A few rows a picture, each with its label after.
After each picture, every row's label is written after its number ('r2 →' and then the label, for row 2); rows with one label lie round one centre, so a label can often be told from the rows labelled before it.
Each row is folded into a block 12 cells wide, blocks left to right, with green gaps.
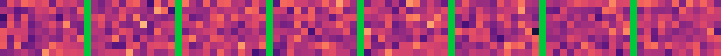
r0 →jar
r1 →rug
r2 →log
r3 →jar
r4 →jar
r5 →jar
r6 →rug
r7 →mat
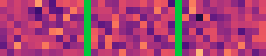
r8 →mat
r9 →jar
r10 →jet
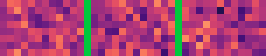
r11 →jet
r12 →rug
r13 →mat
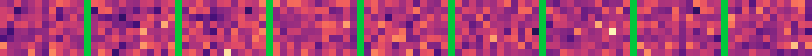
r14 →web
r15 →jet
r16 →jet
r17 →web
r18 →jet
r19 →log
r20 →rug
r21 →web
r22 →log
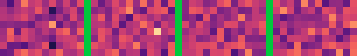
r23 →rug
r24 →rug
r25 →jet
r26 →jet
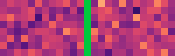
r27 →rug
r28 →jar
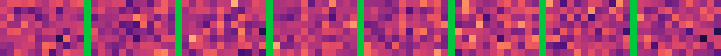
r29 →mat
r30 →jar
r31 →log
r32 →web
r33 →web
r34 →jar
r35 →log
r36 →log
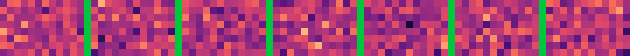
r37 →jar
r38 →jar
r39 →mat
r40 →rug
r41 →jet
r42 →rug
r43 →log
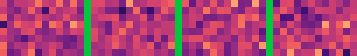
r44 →web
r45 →mat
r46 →log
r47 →jet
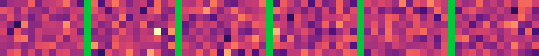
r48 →jar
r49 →rug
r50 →jet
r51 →jar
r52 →mat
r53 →log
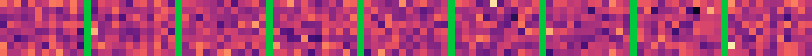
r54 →web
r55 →jar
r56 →jet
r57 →web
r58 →mat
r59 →mat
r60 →jar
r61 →mat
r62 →web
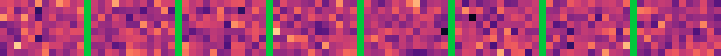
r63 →mat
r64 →rug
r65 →web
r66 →jar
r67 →log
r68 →jet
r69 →rug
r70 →jar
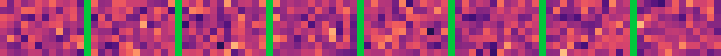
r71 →log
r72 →rug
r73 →jet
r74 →log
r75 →mat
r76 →jet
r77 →jet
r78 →log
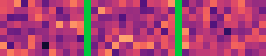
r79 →web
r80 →jet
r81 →jar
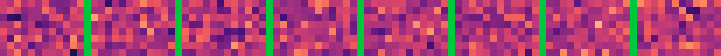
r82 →jet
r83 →log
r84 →jar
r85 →log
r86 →rug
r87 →jet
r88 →rug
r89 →mat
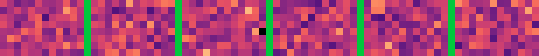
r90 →log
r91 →mat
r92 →log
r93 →rug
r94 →jet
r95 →mat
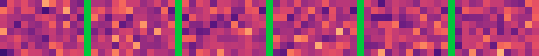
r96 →jar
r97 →rug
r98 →rug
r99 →rug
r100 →jet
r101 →jet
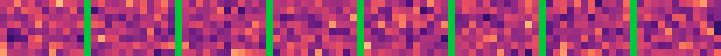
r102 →web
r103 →log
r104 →web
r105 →jet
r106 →web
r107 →jet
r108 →jet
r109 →jar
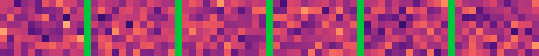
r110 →jar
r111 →jet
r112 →mat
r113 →rug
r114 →jet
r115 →jet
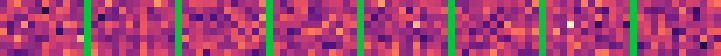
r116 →jar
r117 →web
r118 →jet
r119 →rug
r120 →web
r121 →rug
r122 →mat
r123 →mat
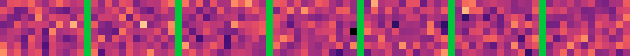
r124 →web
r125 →rug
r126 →web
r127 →log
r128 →jar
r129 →jet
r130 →jet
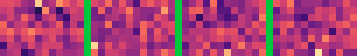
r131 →mat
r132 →web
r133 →jet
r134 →jet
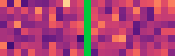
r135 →web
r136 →mat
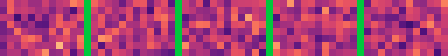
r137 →jet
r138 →log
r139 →web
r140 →web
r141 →jet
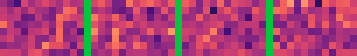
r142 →log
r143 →mat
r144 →mat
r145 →web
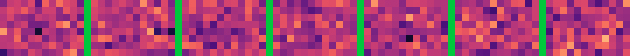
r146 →jar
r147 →log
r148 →jar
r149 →jar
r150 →jar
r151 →mat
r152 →jet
